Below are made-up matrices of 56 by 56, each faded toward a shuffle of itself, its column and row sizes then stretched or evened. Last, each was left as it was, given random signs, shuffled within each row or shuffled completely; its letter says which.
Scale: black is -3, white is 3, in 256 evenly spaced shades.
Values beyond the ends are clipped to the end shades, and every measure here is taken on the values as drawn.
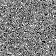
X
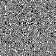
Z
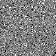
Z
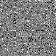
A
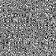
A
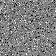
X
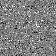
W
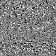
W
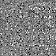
A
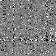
Z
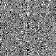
A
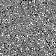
X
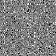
A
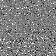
W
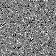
X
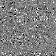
A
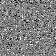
W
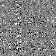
Z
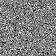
W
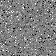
X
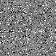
Z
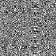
A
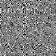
A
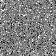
X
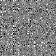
A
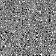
Z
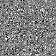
Z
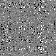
A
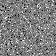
X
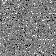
W
